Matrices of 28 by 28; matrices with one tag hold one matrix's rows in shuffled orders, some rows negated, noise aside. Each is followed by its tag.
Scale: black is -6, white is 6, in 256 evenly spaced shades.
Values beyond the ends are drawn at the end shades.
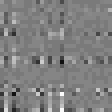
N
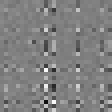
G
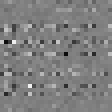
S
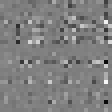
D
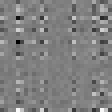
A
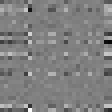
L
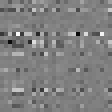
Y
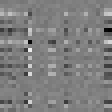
L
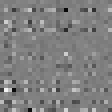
S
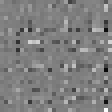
D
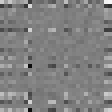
L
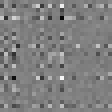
N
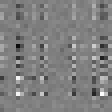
A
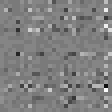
D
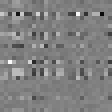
Y
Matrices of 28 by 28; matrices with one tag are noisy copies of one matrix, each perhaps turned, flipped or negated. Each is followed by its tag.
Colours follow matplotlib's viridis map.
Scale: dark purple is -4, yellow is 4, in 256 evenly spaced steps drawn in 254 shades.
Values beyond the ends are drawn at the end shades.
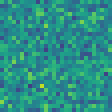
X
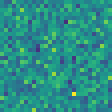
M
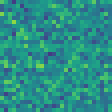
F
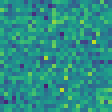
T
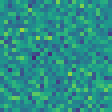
M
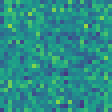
F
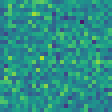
T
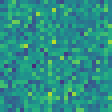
T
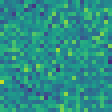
T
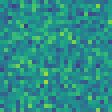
F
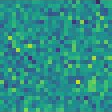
M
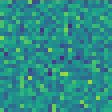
M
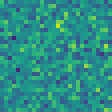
F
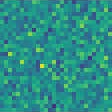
M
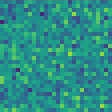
T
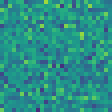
X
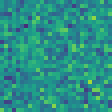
F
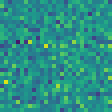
X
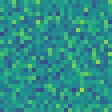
M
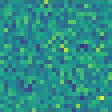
M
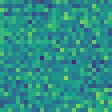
T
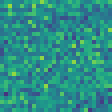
T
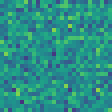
X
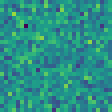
F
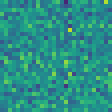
X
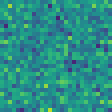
F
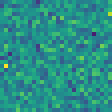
M
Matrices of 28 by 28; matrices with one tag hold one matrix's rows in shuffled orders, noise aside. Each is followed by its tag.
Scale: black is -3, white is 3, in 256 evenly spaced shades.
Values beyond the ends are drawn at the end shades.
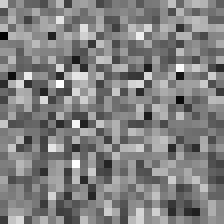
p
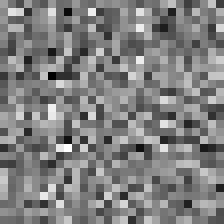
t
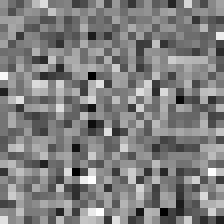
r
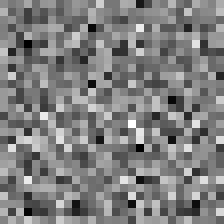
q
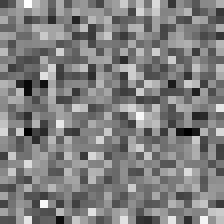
q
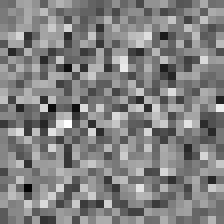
t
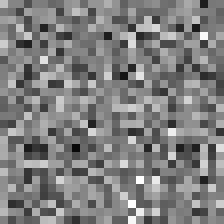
q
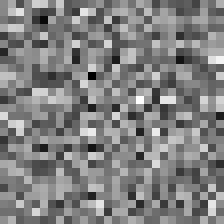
r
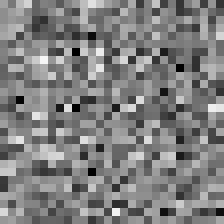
r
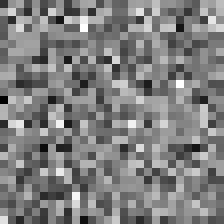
p
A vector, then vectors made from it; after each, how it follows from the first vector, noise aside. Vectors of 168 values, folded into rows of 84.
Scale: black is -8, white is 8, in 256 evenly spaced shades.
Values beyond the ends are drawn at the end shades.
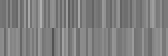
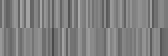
sign-scrambled.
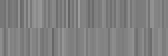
shrunk.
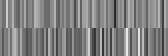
reversed, scaled up.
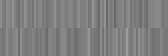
reversed, shrunk.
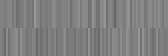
reversed, shrunk.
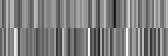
reversed, scaled up.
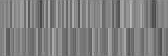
negated.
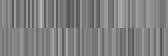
sign-scrambled.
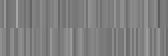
wrapped around, shrunk.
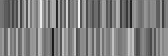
scaled up.
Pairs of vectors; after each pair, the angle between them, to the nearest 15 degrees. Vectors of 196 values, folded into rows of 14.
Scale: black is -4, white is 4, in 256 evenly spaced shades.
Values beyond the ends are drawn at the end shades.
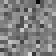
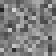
120 degrees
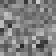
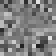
30 degrees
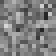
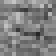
45 degrees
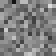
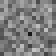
60 degrees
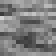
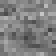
45 degrees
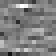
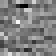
150 degrees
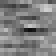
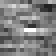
165 degrees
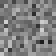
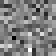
75 degrees
